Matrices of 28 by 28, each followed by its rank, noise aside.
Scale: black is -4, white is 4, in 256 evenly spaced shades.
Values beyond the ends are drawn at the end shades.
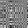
two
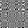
two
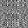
three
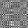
two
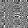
three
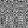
three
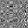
three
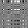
one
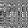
two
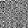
four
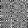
four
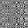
three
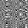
three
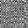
three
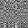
three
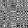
two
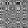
two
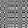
one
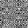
four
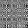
two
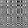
one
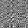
three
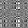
one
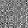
four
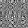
three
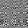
three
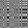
one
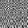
three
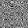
four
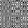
three
